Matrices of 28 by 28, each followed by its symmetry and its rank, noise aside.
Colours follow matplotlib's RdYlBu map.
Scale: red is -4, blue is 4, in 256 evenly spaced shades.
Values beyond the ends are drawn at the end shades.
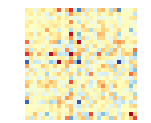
symmetric, rank four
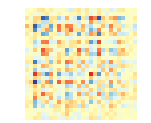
symmetric, rank two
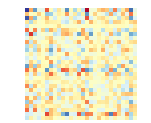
no symmetry, rank three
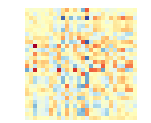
antisymmetric, rank four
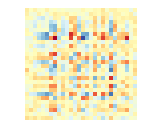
symmetric, rank two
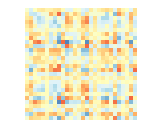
no symmetry, rank two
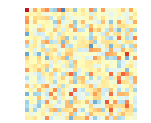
no symmetry, rank four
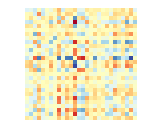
antisymmetric, rank two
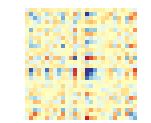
symmetric, rank two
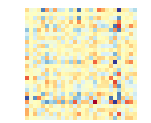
no symmetry, rank three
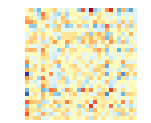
antisymmetric, rank four
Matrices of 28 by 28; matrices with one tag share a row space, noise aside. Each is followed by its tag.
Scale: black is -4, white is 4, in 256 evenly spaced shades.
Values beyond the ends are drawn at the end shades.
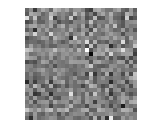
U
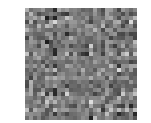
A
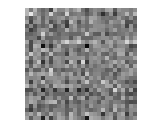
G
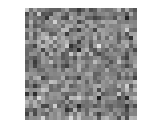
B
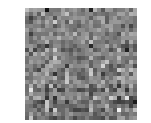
A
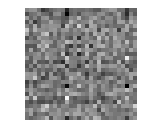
B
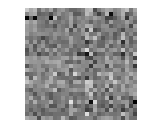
U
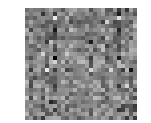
A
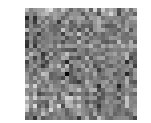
B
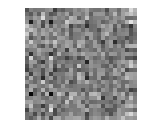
G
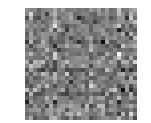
A
